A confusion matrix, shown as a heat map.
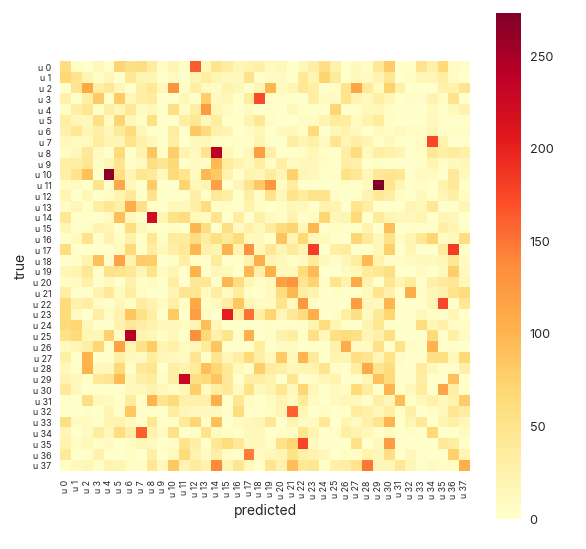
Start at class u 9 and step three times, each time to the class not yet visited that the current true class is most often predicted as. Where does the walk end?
u 18
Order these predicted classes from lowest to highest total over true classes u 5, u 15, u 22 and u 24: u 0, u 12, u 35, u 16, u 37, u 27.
u 37, u 16, u 27, u 0, u 35, u 12
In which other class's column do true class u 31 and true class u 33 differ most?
u 30
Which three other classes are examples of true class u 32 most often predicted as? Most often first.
u 21, u 6, u 16
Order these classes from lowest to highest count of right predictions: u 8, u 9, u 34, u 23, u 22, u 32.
u 32, u 9, u 34, u 8, u 23, u 22
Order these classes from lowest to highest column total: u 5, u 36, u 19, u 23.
u 19, u 36, u 23, u 5
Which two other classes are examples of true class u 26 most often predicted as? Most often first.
u 5, u 34
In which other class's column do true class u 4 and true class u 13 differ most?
u 6
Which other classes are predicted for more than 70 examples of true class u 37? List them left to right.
u 10, u 14, u 21, u 28
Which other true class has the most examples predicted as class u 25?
u 4
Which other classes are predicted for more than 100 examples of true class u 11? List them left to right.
u 5, u 14, u 19, u 29
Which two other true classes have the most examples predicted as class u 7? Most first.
u 34, u 18
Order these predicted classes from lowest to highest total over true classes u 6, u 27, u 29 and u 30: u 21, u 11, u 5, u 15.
u 21, u 15, u 5, u 11
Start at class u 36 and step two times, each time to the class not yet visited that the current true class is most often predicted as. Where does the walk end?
u 23
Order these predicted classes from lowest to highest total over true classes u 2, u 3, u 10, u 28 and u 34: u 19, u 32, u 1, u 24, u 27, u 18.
u 32, u 24, u 1, u 19, u 27, u 18
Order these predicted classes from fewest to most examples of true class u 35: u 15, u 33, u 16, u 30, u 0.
u 33, u 0, u 16, u 15, u 30
